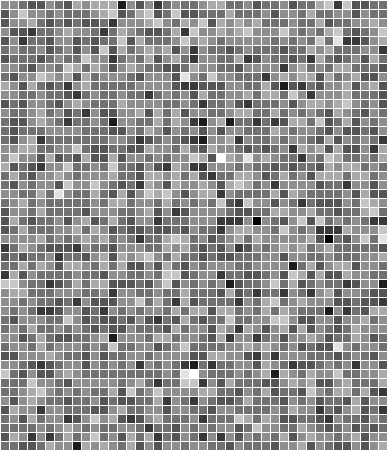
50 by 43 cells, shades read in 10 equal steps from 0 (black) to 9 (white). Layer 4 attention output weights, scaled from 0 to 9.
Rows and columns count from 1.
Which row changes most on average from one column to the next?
49
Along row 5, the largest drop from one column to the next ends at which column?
39
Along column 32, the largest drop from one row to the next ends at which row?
10
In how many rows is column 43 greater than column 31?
21
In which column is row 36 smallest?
18
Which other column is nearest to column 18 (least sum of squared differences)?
4
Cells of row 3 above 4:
23
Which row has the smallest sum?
41
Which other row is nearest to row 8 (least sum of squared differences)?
48
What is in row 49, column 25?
2
